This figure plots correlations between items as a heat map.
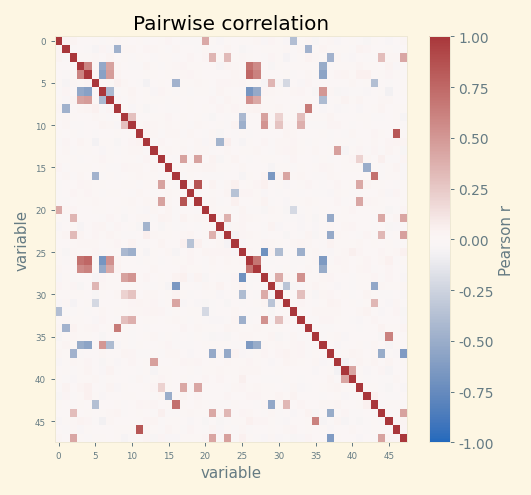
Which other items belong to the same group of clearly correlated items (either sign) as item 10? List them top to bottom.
9, 25, 28, 30, 33
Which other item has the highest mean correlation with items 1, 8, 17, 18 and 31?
19
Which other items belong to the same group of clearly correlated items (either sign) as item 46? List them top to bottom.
11
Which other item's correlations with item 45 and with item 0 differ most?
35
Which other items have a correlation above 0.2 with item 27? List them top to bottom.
3, 4, 7, 26
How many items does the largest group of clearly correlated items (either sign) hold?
7
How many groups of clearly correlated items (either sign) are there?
14
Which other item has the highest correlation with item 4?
26
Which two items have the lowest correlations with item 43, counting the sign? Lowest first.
29, 5
